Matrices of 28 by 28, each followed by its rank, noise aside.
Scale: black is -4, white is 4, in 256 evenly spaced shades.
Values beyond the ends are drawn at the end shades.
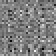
four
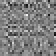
four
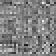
four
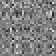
three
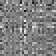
three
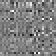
three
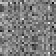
six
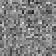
six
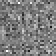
six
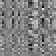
three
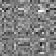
four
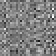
three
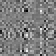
three
